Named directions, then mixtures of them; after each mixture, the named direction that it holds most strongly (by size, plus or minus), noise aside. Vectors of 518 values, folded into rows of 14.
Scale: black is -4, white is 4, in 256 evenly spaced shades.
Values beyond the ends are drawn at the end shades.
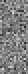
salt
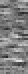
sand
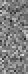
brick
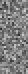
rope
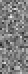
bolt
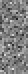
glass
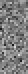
glass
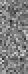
brick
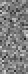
brick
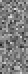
bolt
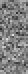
glass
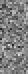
glass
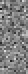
rope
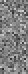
salt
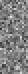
bolt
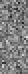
bolt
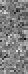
brick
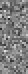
rope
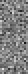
salt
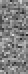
glass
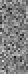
glass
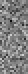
brick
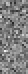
rope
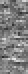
sand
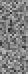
bolt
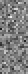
bolt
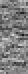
sand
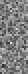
bolt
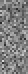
brick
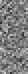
glass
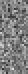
glass
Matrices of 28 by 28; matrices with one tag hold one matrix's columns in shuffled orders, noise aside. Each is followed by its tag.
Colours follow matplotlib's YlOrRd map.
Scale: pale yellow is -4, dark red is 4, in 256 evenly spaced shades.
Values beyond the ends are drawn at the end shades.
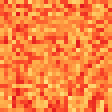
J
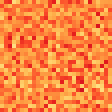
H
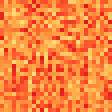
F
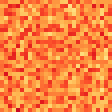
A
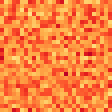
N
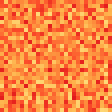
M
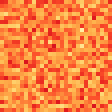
H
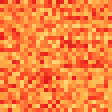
H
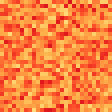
A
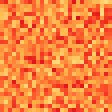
N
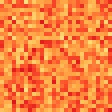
F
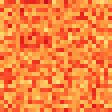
H
